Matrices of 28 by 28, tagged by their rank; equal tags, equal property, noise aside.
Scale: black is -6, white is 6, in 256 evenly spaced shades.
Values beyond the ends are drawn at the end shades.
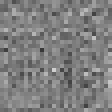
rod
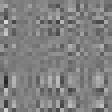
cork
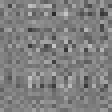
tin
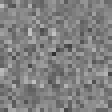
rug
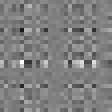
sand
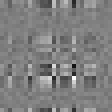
sand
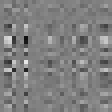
sand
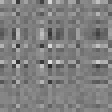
sand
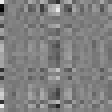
sand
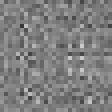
rod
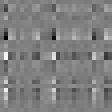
sand
